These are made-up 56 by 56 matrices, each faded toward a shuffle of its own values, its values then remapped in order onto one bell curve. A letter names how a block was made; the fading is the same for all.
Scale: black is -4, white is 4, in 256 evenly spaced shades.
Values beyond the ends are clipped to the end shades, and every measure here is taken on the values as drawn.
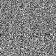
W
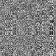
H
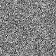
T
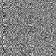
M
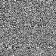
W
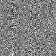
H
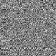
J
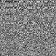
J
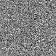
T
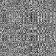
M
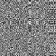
M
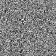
W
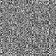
H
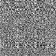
J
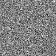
T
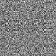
J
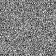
W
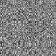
M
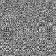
J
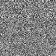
W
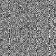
H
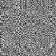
M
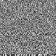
J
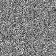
T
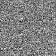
W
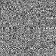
J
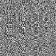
H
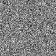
W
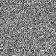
W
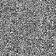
T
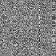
H
